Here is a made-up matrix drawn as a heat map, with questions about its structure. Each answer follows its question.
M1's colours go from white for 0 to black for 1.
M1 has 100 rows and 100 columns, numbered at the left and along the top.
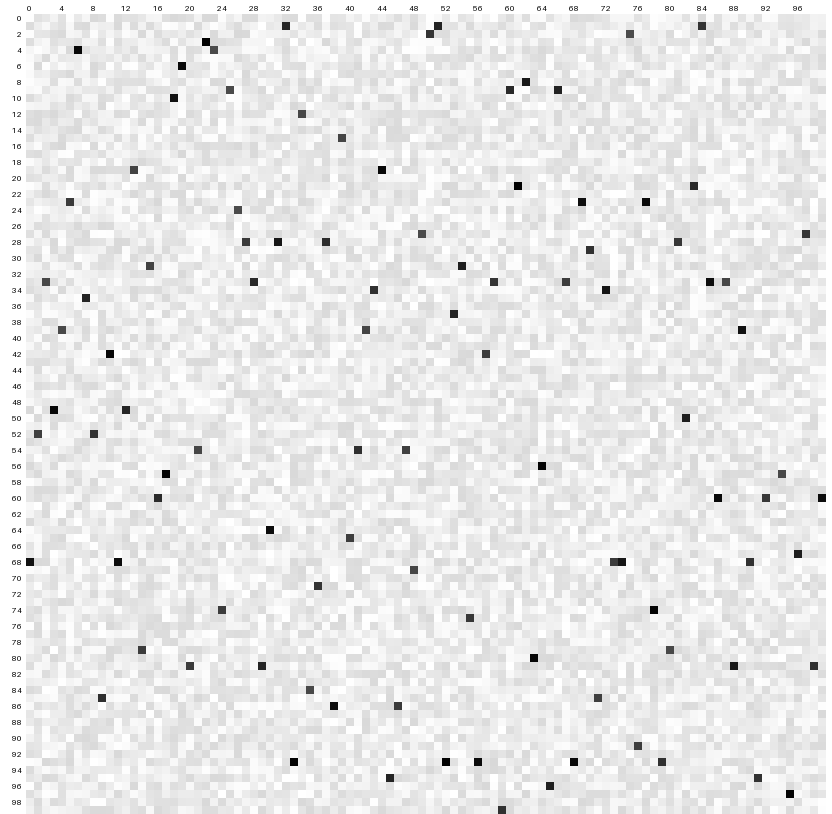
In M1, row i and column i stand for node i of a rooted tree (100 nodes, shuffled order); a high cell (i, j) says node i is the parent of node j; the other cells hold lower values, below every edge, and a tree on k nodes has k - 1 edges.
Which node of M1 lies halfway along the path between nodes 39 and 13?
6
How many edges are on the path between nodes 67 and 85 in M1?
2
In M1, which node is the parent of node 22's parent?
49
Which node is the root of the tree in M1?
93
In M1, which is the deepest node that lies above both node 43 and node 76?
27
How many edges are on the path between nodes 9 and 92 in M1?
2
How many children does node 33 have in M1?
6
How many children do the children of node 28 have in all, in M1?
9
